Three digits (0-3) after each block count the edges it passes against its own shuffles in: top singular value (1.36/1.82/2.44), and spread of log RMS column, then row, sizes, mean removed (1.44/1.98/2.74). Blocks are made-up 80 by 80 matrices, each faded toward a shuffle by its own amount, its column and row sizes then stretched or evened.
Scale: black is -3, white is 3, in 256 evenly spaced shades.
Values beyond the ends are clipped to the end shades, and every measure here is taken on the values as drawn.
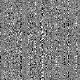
2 3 1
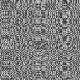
3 2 0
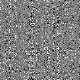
1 3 1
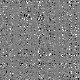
0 3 2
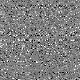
2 0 2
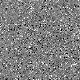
1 1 1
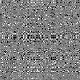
3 1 3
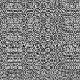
3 0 2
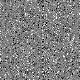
1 2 0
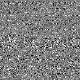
0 1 3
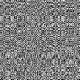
3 2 1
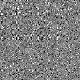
2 1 1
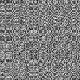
3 0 1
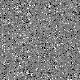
0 2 1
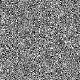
2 2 0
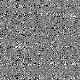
0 2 3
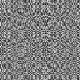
3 3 0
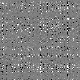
2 3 3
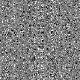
1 2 0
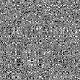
2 0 2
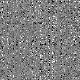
0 3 1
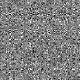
2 2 2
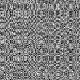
3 2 0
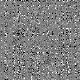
0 3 2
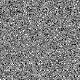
1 0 2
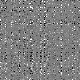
2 3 2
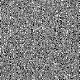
1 2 0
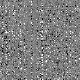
1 3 1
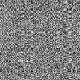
3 1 2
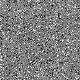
0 1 0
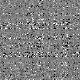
0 2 3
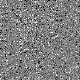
1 2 1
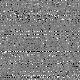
2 0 3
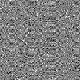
3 0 0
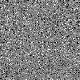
1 0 1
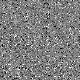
0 1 2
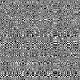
3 1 3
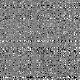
1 3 3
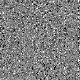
1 2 0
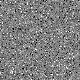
0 1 0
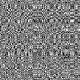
3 0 2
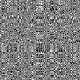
3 2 1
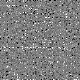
1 2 2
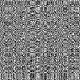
3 2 0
